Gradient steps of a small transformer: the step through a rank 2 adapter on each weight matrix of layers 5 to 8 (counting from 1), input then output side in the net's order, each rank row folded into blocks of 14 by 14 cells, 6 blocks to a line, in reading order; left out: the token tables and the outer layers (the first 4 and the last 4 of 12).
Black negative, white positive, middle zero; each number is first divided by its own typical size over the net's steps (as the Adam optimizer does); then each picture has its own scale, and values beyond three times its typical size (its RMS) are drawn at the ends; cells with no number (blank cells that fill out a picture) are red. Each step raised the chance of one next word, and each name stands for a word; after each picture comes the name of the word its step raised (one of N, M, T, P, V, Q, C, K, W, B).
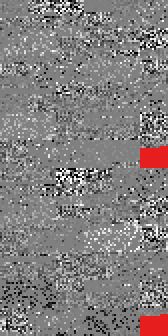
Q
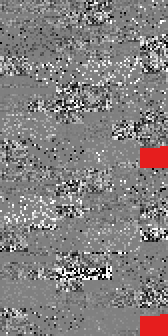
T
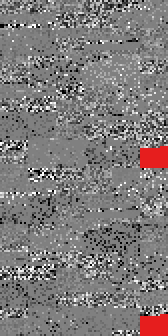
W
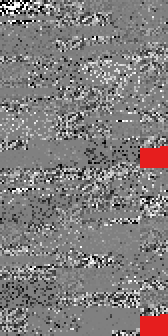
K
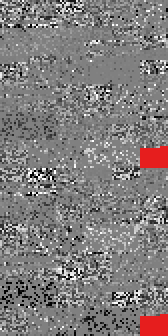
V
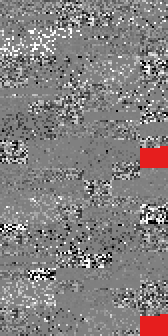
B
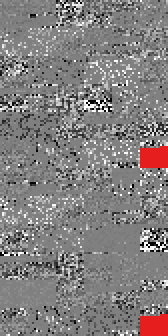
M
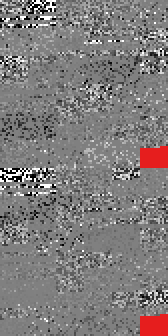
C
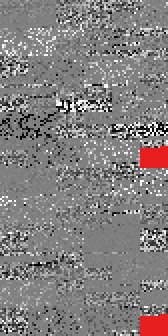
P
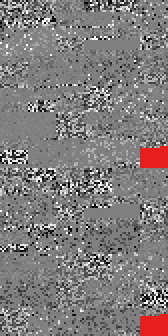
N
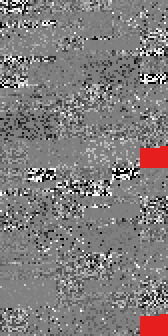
C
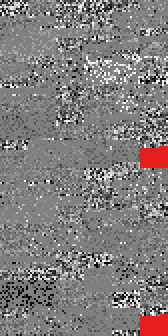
V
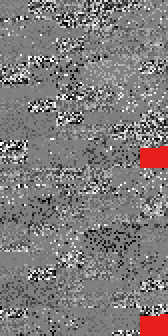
W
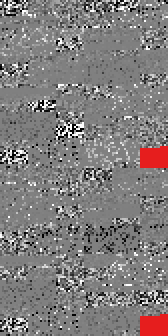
N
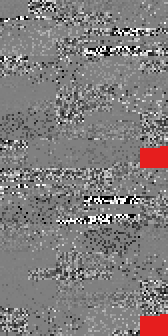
C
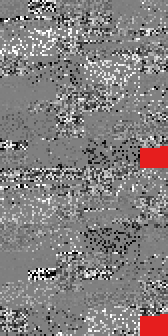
B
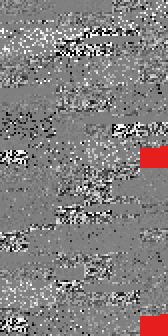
P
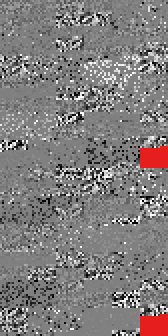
K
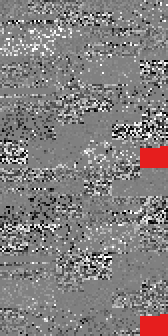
P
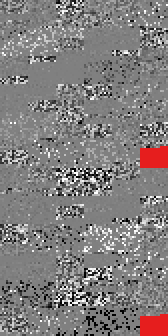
Q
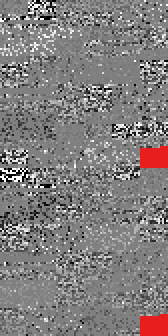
P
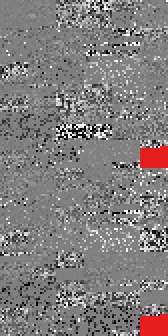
K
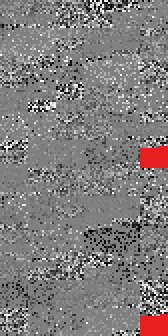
N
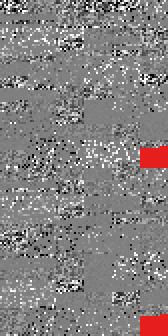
M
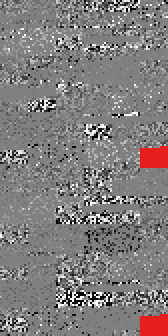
N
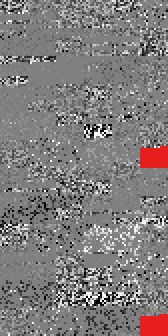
K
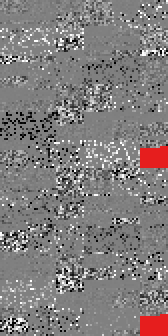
C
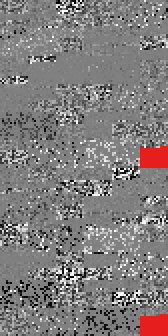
V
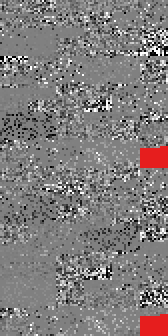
C
